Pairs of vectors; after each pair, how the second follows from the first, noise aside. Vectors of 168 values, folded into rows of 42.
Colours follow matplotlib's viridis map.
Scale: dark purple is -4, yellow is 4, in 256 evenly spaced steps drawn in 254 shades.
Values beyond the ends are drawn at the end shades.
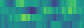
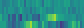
reversed, negated, partly zeroed.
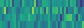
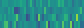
reversed, negated, partly zeroed.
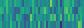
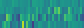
reversed, negated, partly zeroed.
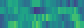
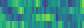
reversed, negated.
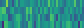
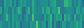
wrapped around, negated, shrunk.
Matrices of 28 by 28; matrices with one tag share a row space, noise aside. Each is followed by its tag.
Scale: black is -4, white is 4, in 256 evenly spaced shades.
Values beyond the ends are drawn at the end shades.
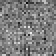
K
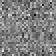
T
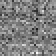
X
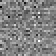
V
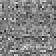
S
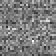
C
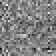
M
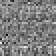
M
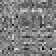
S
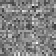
X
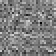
S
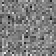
T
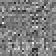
X
